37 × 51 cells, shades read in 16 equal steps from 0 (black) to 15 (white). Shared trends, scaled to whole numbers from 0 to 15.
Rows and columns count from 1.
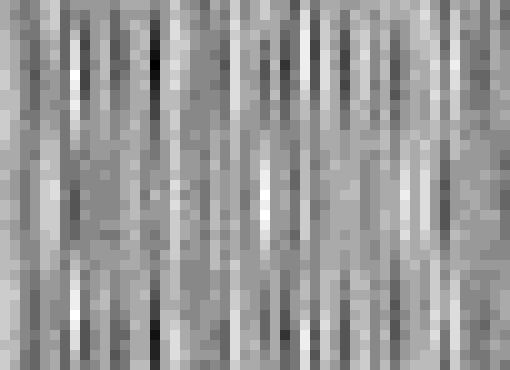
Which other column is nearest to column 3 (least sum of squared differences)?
21
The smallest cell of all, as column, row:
16, 7
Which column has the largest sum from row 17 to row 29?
27
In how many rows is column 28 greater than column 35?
22
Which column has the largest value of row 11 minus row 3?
8
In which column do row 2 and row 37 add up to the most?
31
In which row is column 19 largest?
5
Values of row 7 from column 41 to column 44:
8 10 10 13
